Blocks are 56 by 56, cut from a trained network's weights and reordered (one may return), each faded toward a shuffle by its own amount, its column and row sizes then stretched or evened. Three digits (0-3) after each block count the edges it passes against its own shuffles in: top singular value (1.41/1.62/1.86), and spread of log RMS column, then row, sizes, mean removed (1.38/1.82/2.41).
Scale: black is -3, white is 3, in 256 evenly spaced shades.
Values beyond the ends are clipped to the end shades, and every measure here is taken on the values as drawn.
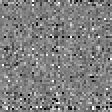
0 2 3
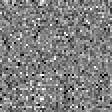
2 1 1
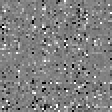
0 3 1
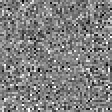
2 1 1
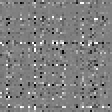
2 3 3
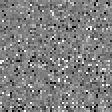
0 1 2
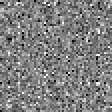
0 2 0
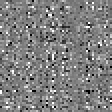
1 3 2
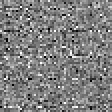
2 2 2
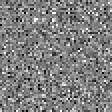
2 0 1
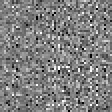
1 3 0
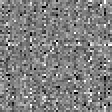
1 3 1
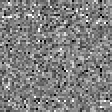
0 1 1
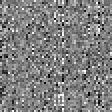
3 3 0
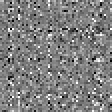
1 3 1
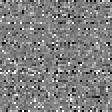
1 1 3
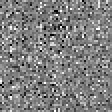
2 2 1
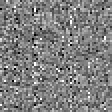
1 2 0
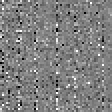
1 3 0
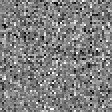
2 2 0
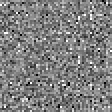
0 0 1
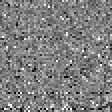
0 1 2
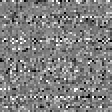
2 0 3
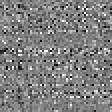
2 2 3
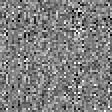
3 3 0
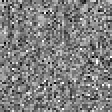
1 1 0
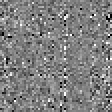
0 3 1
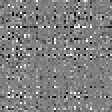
2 3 3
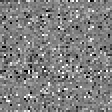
0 2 2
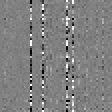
3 3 0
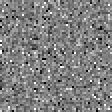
0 1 0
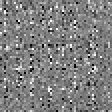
1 3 1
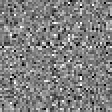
2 1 1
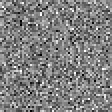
1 1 0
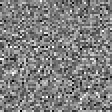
3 0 1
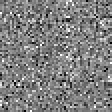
1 1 0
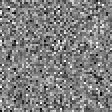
3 2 0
